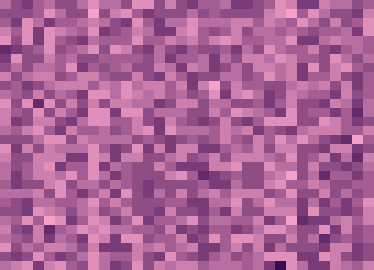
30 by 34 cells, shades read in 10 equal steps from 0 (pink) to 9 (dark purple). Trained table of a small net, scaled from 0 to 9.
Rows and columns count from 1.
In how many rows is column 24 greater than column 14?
4
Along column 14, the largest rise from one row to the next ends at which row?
2
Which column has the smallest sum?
9
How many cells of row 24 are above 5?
6
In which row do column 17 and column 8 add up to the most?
8
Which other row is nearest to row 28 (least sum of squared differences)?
17
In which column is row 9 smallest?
25
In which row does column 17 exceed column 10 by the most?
26
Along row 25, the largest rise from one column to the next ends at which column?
28
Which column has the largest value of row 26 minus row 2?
5
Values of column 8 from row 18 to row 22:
6 4 4 3 6
